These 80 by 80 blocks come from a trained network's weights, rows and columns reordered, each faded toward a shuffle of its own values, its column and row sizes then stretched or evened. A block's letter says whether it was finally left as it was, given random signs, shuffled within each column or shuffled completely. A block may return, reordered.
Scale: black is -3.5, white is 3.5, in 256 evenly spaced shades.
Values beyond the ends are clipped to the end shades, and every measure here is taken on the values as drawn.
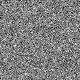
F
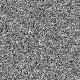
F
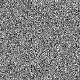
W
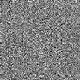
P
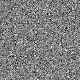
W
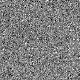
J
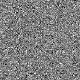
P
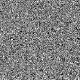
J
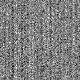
P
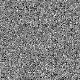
J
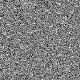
P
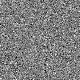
W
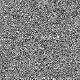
P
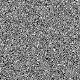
W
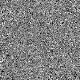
J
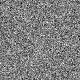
F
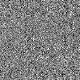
P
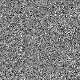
J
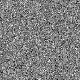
W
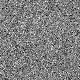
F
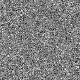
W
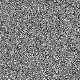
W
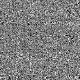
J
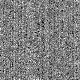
W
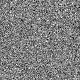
F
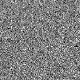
P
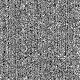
W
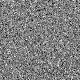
F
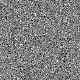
W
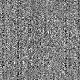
P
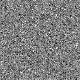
J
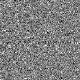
P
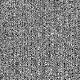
P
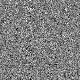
W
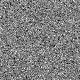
F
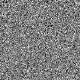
J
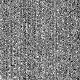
W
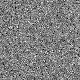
F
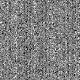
P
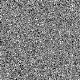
J
